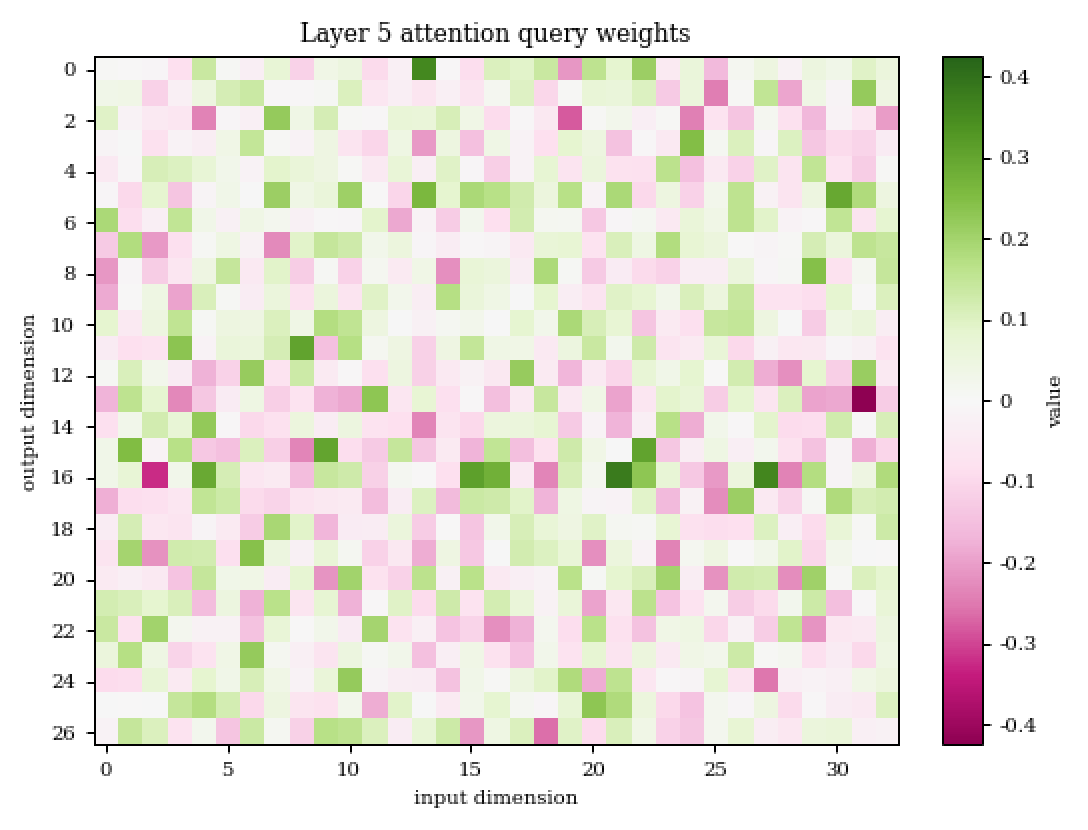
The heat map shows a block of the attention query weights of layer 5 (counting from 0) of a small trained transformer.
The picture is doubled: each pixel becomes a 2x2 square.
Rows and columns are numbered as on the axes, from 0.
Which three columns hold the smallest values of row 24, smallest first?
27, 20, 14
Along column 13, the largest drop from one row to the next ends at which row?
1
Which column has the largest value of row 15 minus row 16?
2
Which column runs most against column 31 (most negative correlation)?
28
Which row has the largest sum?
5
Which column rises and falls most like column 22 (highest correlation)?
16
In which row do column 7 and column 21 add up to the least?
13
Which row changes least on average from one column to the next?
10
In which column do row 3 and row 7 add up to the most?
24
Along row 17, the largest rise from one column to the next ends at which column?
26
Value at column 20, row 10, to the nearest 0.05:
0.1
